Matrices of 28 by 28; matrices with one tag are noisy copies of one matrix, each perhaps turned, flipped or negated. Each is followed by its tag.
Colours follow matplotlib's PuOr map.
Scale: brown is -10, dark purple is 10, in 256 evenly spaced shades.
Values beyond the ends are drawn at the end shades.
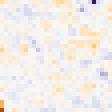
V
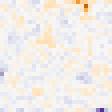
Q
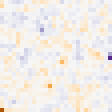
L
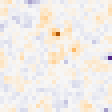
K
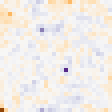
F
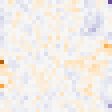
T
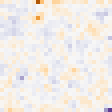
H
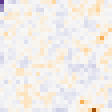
V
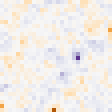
K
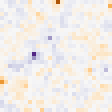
K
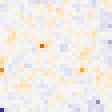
F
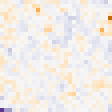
V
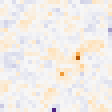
K
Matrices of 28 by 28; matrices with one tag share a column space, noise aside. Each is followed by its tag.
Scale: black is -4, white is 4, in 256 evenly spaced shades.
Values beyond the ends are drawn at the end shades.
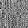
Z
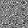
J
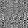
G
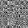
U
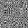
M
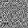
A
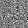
G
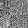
Z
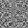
A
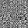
G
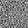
J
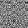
J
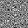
J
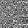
J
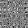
U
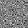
J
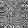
U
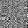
G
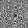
G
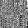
Z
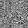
G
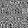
M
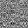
A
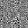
G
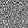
J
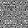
J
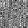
Z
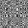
U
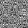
J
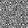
J
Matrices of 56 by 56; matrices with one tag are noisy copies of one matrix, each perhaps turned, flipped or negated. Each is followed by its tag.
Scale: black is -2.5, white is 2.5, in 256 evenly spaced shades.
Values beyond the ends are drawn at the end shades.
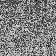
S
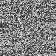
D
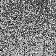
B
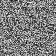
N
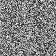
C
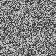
C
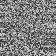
D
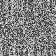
D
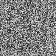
N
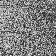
B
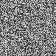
N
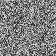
C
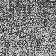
S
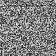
N
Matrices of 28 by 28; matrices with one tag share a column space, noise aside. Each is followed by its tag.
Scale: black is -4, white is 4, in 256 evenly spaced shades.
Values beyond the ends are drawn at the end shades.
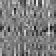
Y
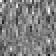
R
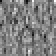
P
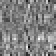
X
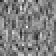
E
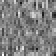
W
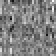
P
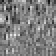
P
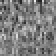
P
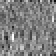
X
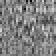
P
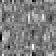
X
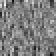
W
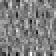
W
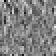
R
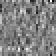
R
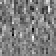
P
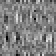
X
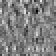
R
